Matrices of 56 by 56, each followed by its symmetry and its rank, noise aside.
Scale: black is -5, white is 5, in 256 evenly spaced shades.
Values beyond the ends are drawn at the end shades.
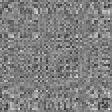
symmetric, rank five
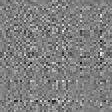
antisymmetric, rank four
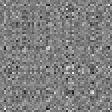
symmetric, rank five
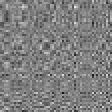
no symmetry, rank four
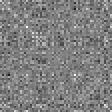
symmetric, rank five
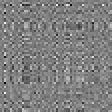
no symmetry, rank three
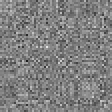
symmetric, rank five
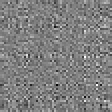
antisymmetric, rank four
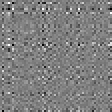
no symmetry, rank three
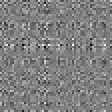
no symmetry, rank three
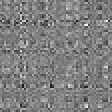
no symmetry, rank five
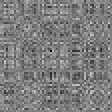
symmetric, rank four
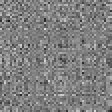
no symmetry, rank five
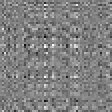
no symmetry, rank three
